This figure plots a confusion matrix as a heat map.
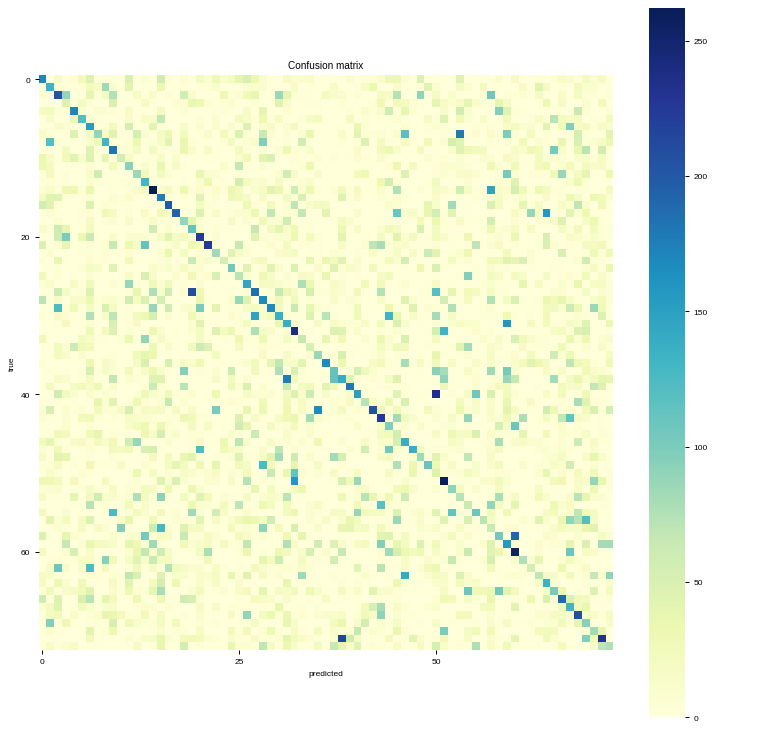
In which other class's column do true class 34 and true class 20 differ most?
3
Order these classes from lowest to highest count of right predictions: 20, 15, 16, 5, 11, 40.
11, 5, 40, 15, 16, 20
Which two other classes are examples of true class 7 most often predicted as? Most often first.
53, 46
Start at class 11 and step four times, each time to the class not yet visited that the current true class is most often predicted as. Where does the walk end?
67
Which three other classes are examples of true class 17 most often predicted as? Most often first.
64, 45, 62
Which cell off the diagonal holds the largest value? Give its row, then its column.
40, 50
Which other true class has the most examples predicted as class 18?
37
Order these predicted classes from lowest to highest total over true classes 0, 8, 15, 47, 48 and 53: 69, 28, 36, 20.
36, 69, 28, 20
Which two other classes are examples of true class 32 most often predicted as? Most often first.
51, 27
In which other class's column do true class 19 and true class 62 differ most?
6
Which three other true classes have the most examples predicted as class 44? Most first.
30, 47, 60
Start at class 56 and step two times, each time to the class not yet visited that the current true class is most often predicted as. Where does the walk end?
1
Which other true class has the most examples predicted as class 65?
9
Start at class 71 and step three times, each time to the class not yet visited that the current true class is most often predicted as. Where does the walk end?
59
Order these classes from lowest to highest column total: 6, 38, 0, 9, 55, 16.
55, 0, 16, 38, 9, 6
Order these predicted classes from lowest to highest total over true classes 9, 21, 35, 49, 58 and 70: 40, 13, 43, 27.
27, 40, 43, 13
